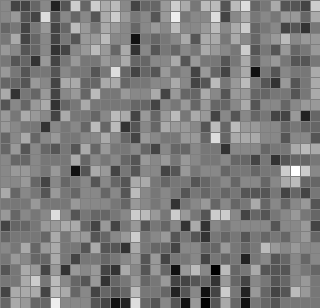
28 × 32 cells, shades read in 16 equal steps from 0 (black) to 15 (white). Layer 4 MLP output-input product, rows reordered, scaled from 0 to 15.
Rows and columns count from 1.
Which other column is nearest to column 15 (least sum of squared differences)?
1
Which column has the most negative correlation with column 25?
6
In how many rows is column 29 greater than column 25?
10
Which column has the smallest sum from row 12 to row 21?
13
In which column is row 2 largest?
18
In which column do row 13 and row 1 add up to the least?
14
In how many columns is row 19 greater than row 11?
12
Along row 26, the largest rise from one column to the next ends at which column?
23
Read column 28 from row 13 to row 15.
8 7 3
